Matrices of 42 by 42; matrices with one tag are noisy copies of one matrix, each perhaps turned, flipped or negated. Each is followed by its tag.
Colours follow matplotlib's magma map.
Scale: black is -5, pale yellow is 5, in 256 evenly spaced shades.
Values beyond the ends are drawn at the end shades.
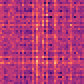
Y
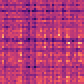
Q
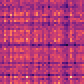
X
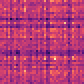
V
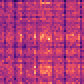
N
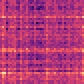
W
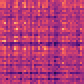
Q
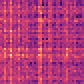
Q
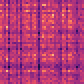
X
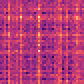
X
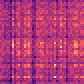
W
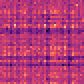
V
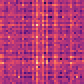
Y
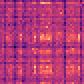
N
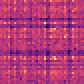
V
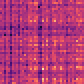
Q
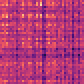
Q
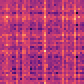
X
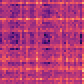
N
